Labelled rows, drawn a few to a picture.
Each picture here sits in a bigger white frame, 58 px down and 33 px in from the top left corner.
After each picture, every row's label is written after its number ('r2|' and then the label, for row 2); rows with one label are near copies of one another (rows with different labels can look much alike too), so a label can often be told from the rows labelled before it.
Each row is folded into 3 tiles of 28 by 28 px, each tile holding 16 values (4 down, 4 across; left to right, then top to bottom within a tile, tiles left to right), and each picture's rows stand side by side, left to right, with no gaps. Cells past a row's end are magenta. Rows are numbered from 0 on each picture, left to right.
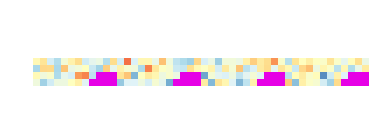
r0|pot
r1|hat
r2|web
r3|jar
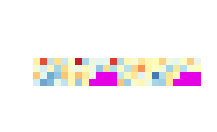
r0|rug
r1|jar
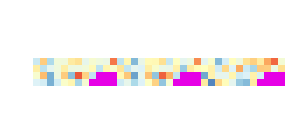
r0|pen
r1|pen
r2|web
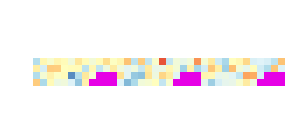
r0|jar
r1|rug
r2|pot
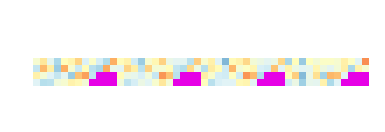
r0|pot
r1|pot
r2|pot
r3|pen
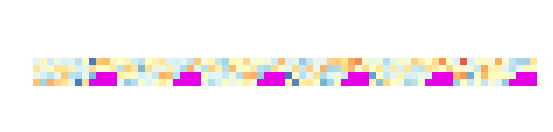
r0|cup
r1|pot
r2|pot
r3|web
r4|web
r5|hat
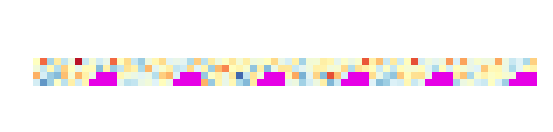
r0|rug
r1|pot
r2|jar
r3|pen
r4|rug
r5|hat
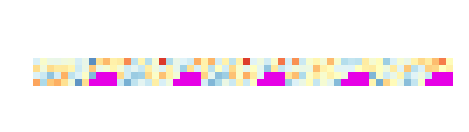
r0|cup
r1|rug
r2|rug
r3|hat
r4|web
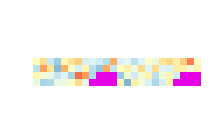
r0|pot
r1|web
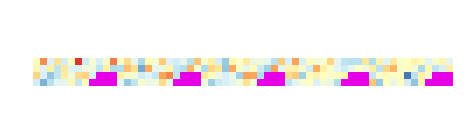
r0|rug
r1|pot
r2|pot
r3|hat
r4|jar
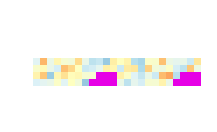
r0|hat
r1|pot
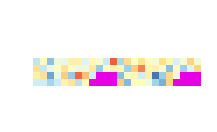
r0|pen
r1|jar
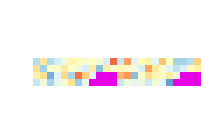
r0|pen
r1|hat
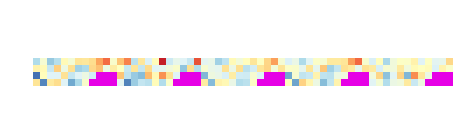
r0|web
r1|rug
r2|web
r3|web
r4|pen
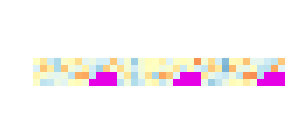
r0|pot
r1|pen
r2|pot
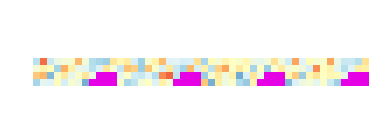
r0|hat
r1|pot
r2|jar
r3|hat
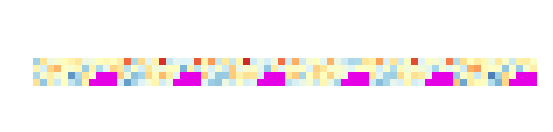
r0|jar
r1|rug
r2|rug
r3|hat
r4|rug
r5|jar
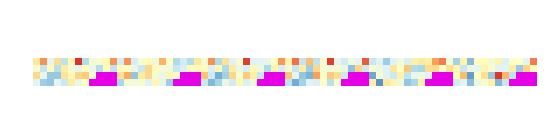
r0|rug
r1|hat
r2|rug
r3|rug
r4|web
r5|pen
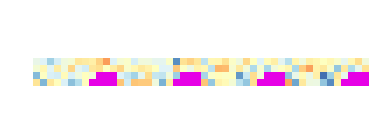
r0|web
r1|cup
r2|jar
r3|jar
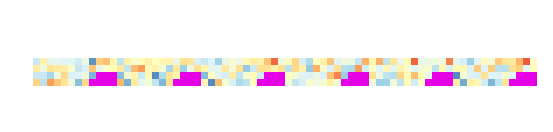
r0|cup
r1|jar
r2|web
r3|pot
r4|rug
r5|web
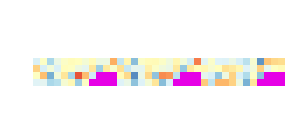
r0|pen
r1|pen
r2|cup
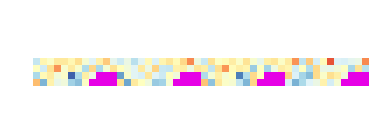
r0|jar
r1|web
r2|jar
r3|rug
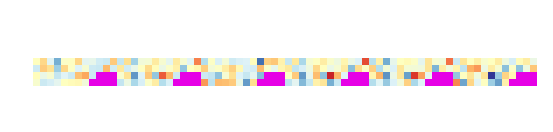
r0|pot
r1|pen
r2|cup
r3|pen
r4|pen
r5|jar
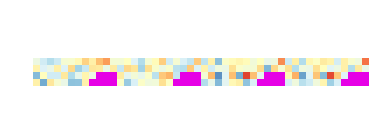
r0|web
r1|pot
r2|pen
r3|pen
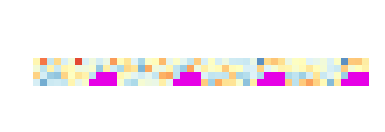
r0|rug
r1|pot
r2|cup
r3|cup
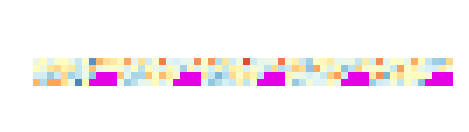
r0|cup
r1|rug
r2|rug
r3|pot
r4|hat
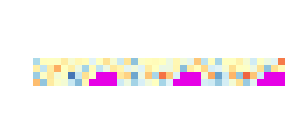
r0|jar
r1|pen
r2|pen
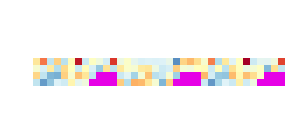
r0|rug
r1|cup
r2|rug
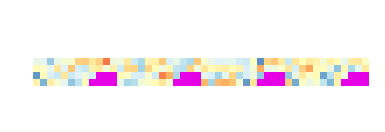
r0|web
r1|pot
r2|cup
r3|jar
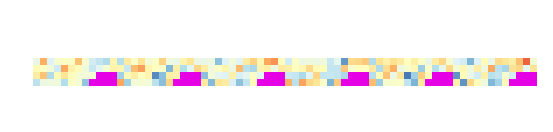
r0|hat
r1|jar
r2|web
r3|cup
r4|jar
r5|web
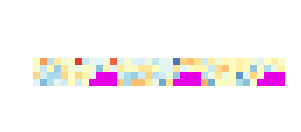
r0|rug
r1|cup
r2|jar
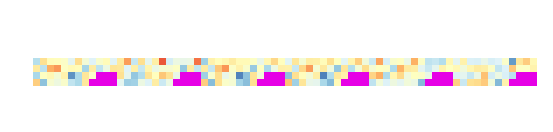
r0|jar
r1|rug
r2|jar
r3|jar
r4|hat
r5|cup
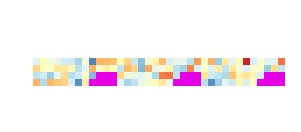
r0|cup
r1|pot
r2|rug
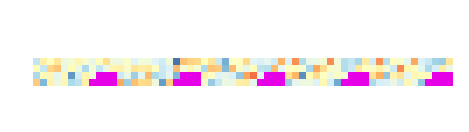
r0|jar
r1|cup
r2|pot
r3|hat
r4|hat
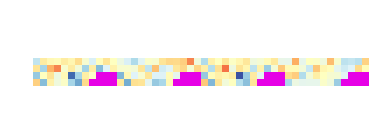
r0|jar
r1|web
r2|jar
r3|hat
